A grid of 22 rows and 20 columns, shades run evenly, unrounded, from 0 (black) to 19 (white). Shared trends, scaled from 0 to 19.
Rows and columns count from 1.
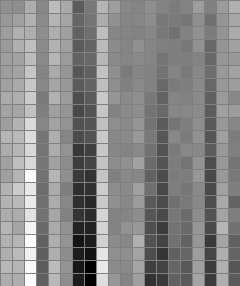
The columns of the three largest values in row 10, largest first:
3, 9, 2
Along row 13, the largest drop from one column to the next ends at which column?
4
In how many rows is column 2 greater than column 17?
21
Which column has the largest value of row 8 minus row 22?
8
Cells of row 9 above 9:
15
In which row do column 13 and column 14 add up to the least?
22
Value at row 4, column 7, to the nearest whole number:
7
